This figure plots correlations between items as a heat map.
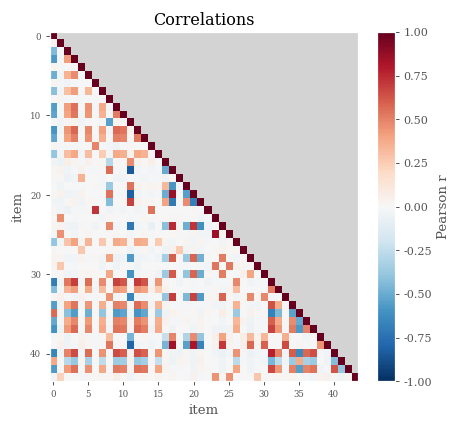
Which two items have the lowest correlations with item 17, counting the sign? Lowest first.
11, 21
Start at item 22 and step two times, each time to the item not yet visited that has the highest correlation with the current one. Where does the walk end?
14
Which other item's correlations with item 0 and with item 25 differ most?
23
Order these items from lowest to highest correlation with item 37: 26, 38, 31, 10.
38, 26, 10, 31
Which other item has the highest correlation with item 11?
21
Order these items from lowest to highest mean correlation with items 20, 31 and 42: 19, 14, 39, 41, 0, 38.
0, 41, 19, 14, 38, 39
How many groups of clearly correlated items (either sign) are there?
5
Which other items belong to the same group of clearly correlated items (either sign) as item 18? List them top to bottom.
4, 27
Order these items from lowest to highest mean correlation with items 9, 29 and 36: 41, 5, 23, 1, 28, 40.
41, 28, 1, 23, 5, 40
